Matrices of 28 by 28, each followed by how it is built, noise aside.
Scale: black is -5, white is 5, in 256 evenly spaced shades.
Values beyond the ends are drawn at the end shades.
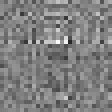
low rank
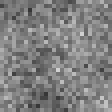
smooth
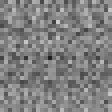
repeating columns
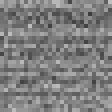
blocks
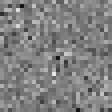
block diagonal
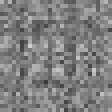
blocks
